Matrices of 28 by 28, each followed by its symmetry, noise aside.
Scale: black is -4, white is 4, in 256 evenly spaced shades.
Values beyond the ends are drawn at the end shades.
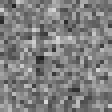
antisymmetric.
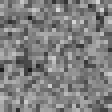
no symmetry.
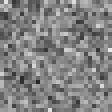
symmetric.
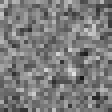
symmetric.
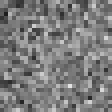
symmetric.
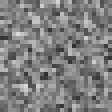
symmetric.
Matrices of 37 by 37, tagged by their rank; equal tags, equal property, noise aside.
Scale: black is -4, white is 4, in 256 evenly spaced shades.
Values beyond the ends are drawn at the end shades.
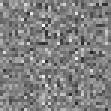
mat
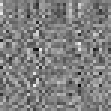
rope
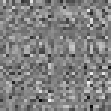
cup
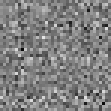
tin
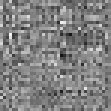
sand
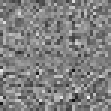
tin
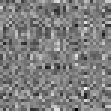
sand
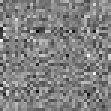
mat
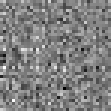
tin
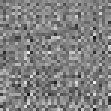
sand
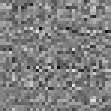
mat
